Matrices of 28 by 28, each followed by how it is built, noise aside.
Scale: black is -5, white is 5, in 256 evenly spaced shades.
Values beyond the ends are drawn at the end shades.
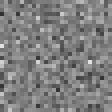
low rank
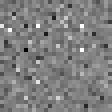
sparse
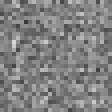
blocks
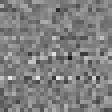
uneven rows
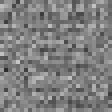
blocks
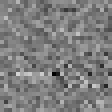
uneven rows
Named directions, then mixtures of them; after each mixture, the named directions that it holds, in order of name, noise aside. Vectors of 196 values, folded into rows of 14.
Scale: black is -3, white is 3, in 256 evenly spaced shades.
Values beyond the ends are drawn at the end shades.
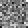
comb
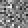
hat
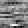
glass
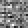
glass, hat.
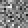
hat.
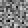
comb, hat.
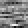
glass.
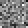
comb.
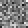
comb.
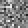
hat.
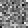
comb.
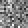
hat.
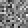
hat.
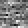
glass, hat.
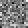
comb.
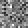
comb, hat.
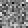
comb.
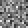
comb, hat.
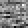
comb, glass.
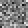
comb.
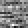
glass, hat.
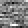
comb, glass.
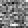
comb, glass.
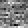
glass, hat.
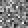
comb, hat.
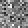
comb, hat.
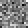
comb.
